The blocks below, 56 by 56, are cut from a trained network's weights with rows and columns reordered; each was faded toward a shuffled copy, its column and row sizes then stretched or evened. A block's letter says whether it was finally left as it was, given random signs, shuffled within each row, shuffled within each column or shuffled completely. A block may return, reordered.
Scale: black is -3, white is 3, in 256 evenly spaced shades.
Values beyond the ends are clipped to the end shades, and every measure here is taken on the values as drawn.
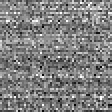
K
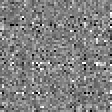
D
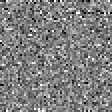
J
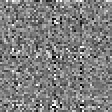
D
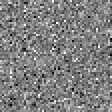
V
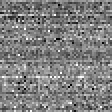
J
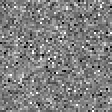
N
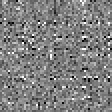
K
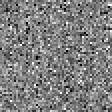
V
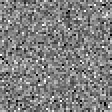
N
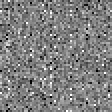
V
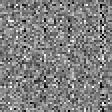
K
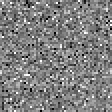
N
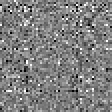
K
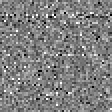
J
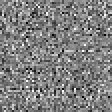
D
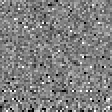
J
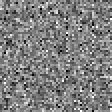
V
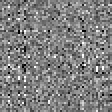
D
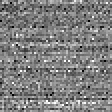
J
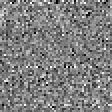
J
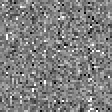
V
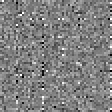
D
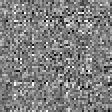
K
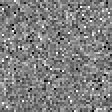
N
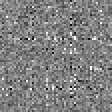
D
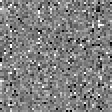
V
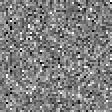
V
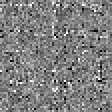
D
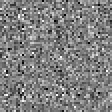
D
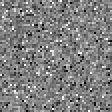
N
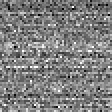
J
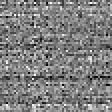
K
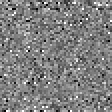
J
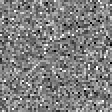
N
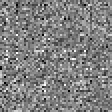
D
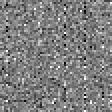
V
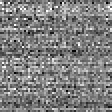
K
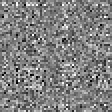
D
